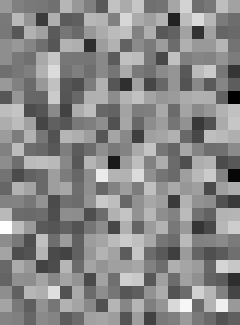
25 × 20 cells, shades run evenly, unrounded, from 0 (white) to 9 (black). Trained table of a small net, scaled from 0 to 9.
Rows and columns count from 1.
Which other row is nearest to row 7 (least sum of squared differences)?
25
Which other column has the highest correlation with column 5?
17
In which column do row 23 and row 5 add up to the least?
5
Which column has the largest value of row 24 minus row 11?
3
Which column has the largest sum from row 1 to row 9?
20
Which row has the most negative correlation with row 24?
13
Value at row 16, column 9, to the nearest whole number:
2
